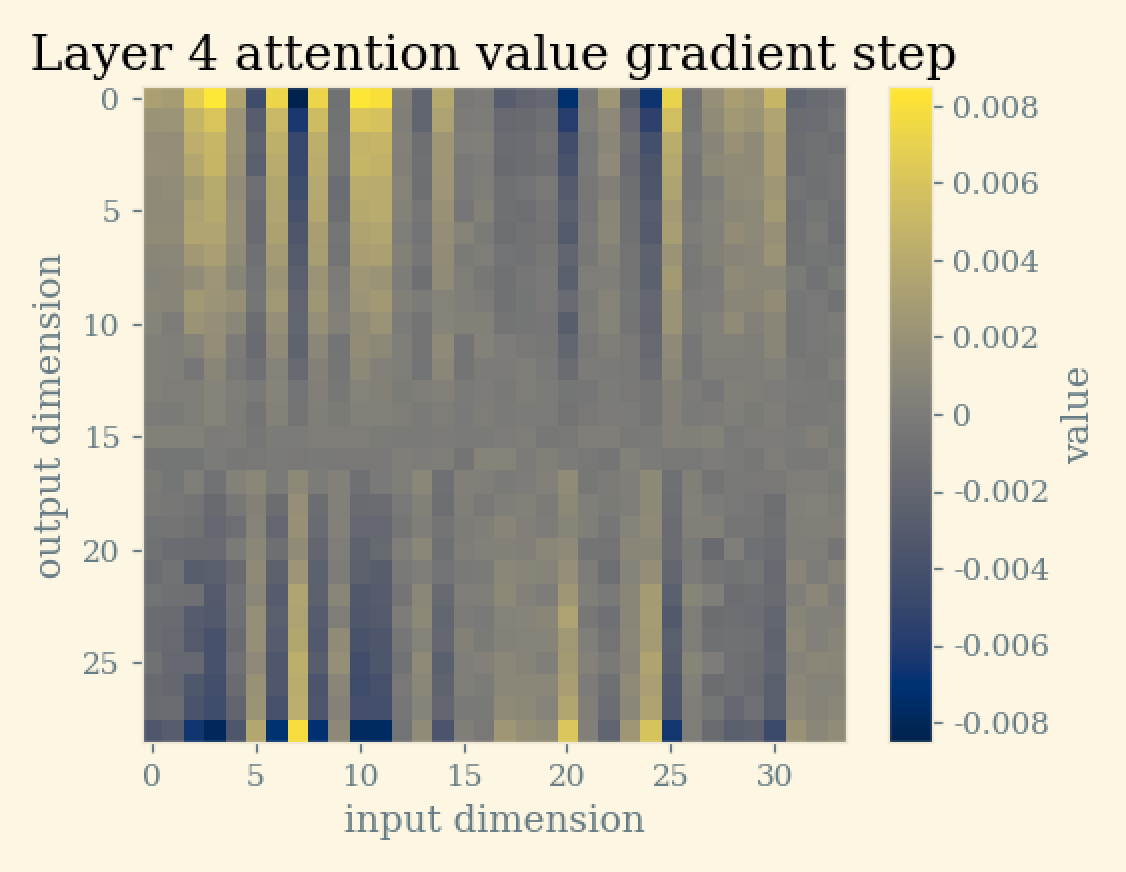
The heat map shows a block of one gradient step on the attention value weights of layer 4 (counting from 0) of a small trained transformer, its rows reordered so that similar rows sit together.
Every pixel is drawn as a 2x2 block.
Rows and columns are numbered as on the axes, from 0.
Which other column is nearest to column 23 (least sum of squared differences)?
17
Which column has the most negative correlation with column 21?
12
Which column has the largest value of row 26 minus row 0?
7
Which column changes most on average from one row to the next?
2
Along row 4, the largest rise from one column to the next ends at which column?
8
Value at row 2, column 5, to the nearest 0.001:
-0.002
